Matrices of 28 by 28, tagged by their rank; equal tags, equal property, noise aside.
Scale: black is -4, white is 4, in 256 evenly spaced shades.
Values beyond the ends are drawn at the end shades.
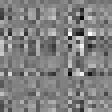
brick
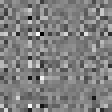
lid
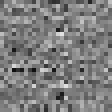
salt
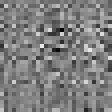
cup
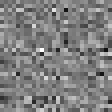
cup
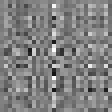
brick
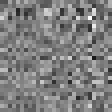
lid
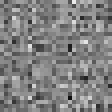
cup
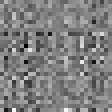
cup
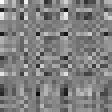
brick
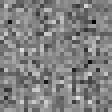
salt
